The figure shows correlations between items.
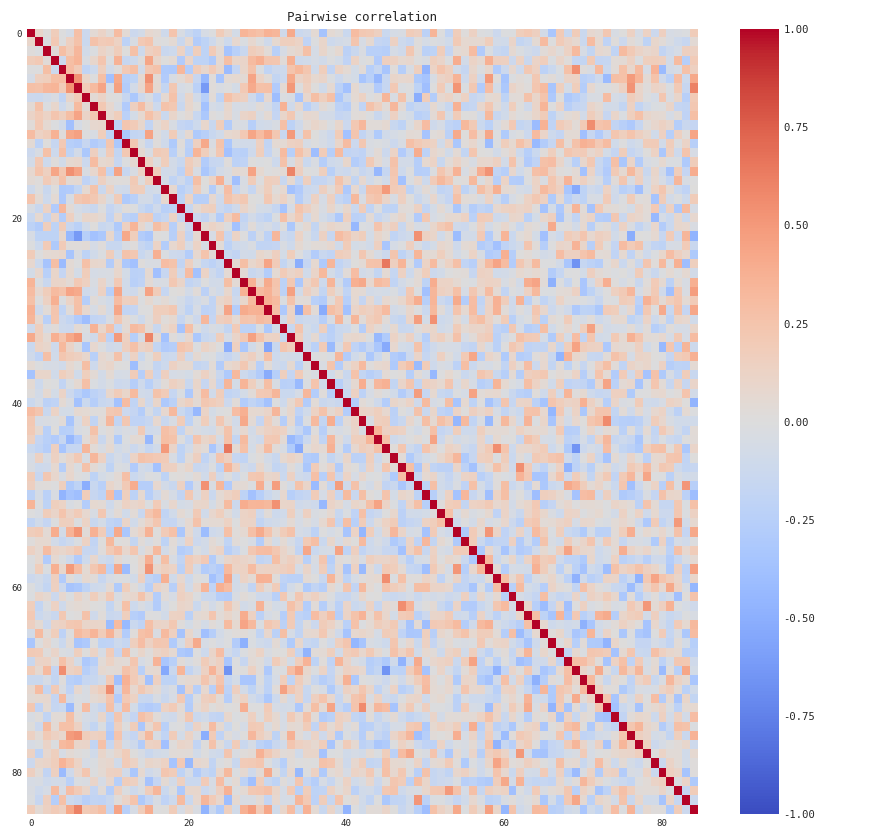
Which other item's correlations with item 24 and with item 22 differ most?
6
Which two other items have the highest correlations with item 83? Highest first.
49, 69
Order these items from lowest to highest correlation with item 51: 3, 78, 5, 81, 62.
81, 5, 62, 3, 78
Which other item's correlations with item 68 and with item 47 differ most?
62
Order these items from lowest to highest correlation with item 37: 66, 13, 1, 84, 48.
48, 84, 66, 1, 13
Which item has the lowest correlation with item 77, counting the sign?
59
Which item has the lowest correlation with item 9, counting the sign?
22
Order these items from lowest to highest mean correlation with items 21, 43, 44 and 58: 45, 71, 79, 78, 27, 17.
71, 79, 78, 27, 45, 17
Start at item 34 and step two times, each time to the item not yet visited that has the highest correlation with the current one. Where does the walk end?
4
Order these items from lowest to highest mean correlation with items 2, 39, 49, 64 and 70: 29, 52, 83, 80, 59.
80, 59, 52, 29, 83
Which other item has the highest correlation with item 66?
21
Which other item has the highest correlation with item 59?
45
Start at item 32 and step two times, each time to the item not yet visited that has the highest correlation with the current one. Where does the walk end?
10
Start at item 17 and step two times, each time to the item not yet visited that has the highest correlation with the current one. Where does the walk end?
25
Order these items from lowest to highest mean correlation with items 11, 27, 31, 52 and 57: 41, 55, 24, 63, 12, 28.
12, 55, 24, 63, 41, 28
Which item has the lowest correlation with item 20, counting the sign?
79
